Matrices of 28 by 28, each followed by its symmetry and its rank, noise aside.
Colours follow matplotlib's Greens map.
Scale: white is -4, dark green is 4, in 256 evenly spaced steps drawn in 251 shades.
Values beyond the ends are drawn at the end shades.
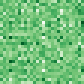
antisymmetric, rank four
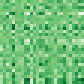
no symmetry, rank two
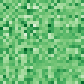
symmetric, rank four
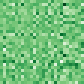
no symmetry, rank three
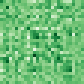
symmetric, rank four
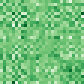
symmetric, rank three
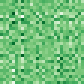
no symmetry, rank four
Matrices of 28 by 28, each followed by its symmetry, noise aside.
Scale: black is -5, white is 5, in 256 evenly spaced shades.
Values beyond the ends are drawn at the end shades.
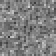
same after a half turn.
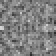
mirrored top to bottom.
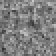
antisymmetric.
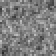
same after a half turn.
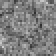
symmetric.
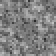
symmetric across the other diagonal.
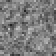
symmetric.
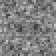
same after a half turn.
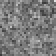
symmetric across the other diagonal.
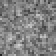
symmetric across the other diagonal.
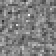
antisymmetric.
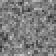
same after a half turn.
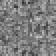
mirrored top to bottom.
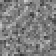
symmetric.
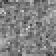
same after a half turn.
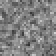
symmetric.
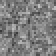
mirrored top to bottom.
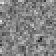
symmetric.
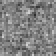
same after a half turn.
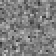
antisymmetric.
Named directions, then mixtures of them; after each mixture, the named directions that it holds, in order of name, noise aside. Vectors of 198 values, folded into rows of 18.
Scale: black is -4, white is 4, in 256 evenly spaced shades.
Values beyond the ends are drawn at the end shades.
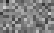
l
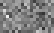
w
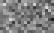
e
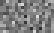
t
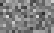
t, w.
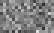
l, w.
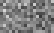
e, t, w.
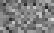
e.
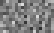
t.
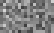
e, t, w.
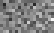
e, l.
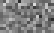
e, t.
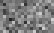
e, t, w.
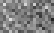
e, w.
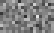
e, l, t.
